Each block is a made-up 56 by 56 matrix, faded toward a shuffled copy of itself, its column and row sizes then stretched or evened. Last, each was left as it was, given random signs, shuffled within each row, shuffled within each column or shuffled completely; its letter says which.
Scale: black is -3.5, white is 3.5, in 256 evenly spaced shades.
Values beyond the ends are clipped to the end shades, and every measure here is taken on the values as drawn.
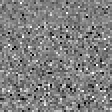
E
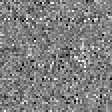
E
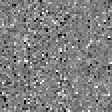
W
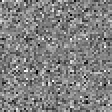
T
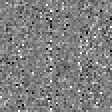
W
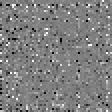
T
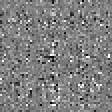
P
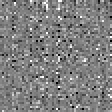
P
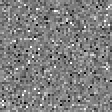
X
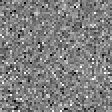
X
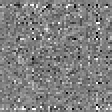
T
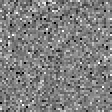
X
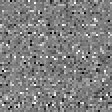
E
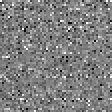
E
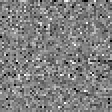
E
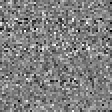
E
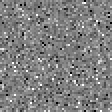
X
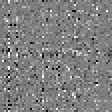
P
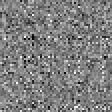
T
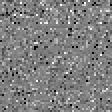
E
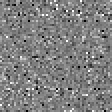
E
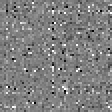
T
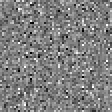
W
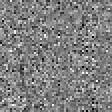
W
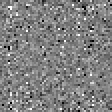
T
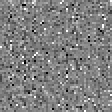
W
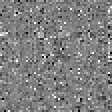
P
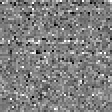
E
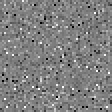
X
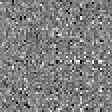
P
